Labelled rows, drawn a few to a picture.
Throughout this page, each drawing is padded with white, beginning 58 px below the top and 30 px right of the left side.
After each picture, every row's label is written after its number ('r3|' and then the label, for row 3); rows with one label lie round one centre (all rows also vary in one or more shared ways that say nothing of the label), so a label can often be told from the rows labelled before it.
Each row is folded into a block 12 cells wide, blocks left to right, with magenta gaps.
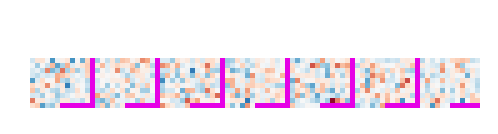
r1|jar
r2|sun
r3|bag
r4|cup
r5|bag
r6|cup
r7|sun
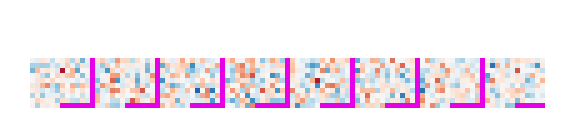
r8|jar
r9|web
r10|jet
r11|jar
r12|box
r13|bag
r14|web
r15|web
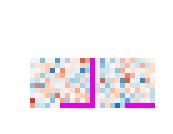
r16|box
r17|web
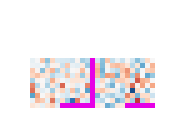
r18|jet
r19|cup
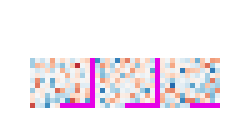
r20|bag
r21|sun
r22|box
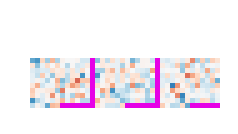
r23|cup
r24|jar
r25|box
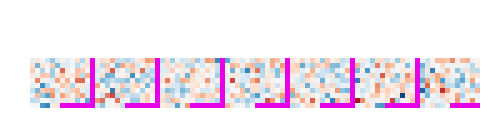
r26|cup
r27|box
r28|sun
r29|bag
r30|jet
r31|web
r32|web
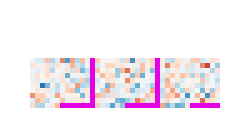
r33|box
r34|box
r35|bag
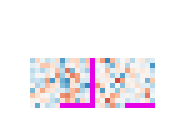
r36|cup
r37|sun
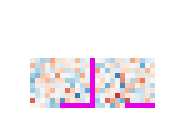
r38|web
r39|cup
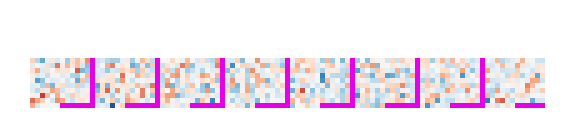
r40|box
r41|cup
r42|jet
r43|web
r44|jet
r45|bag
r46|bag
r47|cup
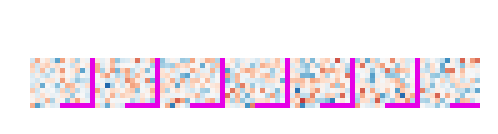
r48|box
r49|box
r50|sun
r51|jar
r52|sun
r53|bag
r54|box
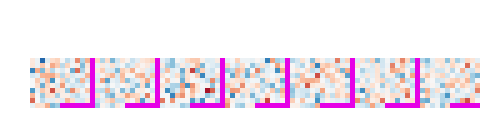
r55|web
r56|cup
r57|web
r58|jar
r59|jar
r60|sun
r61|bag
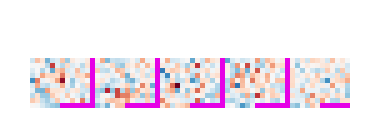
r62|web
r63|cup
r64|jar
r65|cup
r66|cup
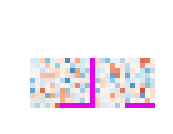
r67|cup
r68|bag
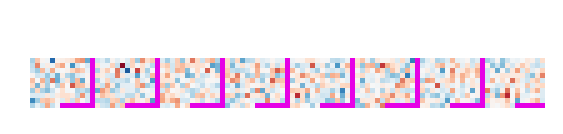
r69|sun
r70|bag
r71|sun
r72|cup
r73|jet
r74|cup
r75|jar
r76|web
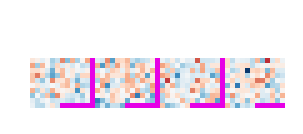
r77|box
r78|web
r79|bag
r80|box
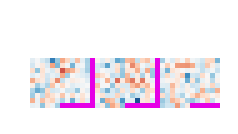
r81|sun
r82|sun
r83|sun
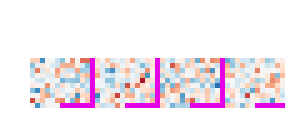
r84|box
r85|cup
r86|box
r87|cup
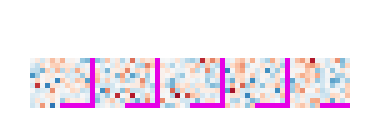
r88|web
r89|cup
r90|box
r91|jar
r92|jet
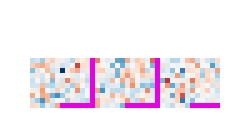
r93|bag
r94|box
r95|web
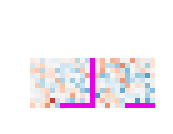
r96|jet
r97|jet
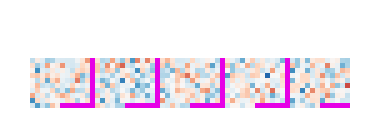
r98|cup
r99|box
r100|web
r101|web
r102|web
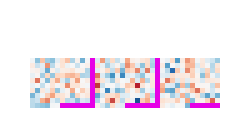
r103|cup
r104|sun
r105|web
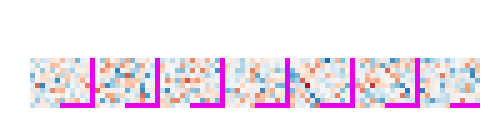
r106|web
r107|box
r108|sun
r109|cup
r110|jar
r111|jar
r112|bag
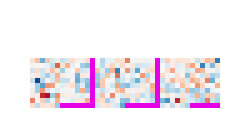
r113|box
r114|web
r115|sun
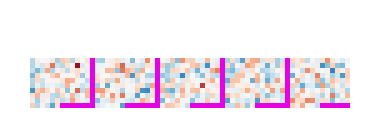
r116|bag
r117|box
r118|web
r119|web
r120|jet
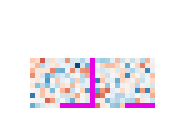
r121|jet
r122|bag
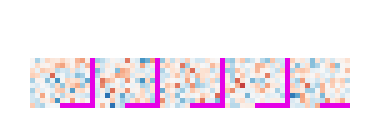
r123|bag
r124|web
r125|jar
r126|jar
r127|jar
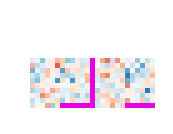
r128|web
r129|jet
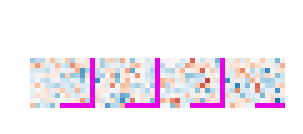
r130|bag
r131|jar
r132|sun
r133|jet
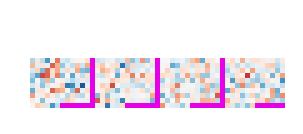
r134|web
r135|jar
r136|bag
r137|jar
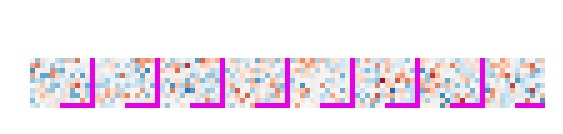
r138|bag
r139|box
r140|box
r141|cup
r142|jet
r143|cup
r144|jar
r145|bag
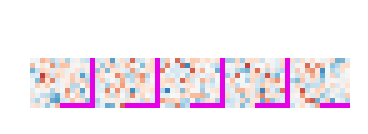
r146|jar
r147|cup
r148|sun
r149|cup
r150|jet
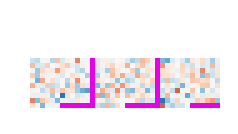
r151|jar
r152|cup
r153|bag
